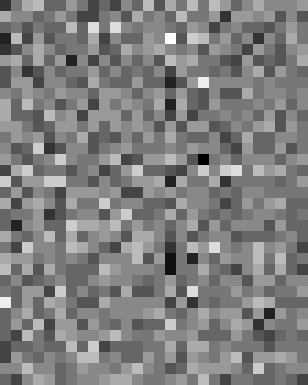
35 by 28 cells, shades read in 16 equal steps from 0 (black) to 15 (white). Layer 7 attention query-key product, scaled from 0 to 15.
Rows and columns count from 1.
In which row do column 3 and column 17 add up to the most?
10
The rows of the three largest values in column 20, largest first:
23, 1, 17
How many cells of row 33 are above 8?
12
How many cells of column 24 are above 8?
13
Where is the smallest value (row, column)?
15, 19
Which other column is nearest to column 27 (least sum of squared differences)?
14
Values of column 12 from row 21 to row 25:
7 5 10 8 8
